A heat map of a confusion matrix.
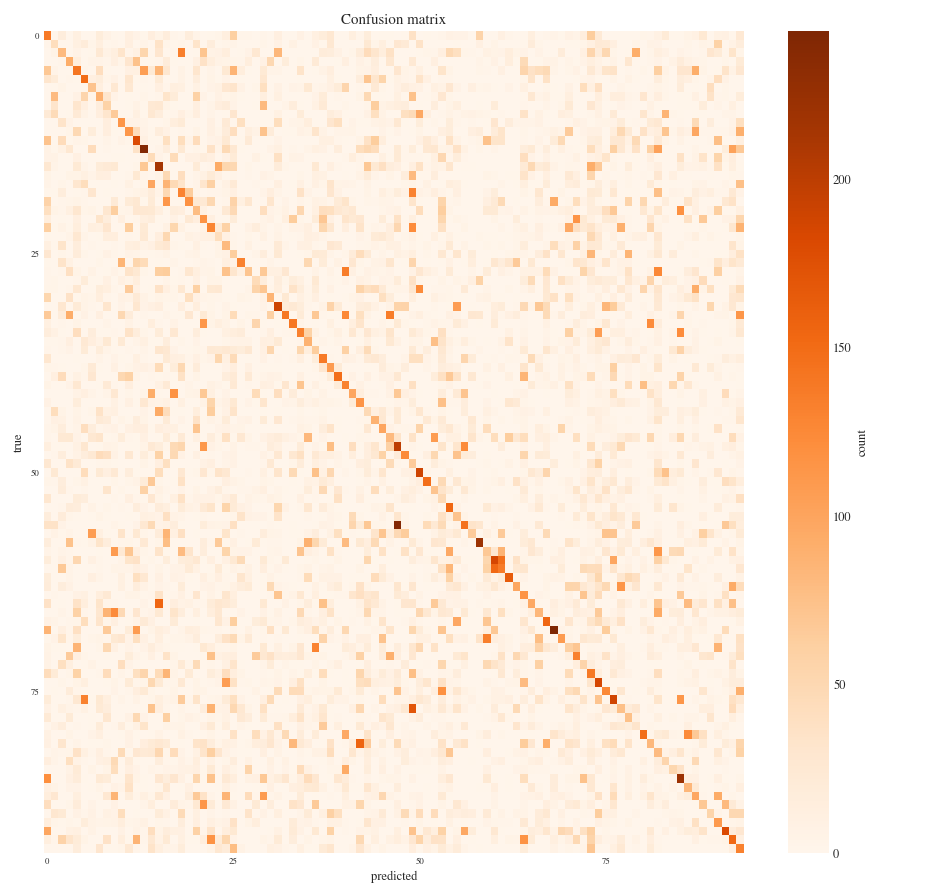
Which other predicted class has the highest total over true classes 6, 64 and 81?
42
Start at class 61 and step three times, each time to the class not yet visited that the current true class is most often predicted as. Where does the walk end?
5
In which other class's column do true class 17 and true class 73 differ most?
14
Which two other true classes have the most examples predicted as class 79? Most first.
2, 56
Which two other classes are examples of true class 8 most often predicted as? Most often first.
29, 44
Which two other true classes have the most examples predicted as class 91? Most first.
88, 56
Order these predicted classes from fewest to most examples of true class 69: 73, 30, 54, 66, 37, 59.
30, 73, 54, 37, 66, 59
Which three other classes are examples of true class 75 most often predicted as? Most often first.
53, 93, 47
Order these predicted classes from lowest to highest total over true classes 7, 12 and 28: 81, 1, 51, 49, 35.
35, 51, 81, 1, 49
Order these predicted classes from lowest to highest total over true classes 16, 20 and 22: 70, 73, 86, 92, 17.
86, 92, 17, 73, 70
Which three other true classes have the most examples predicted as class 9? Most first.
66, 59, 87
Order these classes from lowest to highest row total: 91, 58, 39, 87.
39, 87, 58, 91
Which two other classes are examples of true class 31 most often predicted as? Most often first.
55, 75
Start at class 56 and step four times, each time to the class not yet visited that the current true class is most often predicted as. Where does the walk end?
46
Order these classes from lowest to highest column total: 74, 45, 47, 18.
45, 18, 47, 74
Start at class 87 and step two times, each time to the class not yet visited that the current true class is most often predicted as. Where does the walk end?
50
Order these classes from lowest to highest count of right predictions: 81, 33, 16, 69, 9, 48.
16, 9, 81, 69, 48, 33
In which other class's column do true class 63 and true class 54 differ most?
77
